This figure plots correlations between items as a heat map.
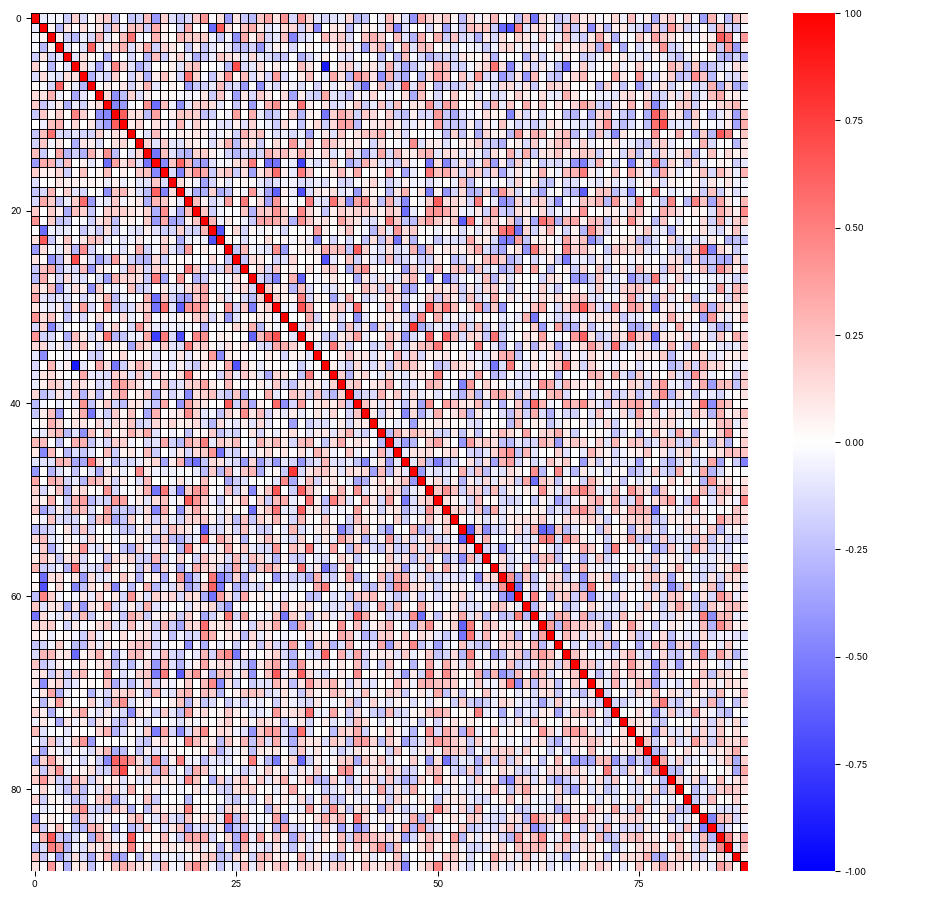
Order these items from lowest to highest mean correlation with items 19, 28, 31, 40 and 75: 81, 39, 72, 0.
39, 81, 0, 72
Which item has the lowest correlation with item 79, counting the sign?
59
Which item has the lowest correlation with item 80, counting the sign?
67
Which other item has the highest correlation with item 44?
21
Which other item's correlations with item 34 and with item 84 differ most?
19
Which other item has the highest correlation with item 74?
33
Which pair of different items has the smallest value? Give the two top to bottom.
5, 36
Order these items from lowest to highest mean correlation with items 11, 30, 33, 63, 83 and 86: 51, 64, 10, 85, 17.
17, 10, 64, 51, 85
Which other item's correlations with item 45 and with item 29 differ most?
23
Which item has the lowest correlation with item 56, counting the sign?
53
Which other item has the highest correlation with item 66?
36
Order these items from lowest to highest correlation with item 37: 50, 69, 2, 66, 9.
9, 66, 2, 69, 50
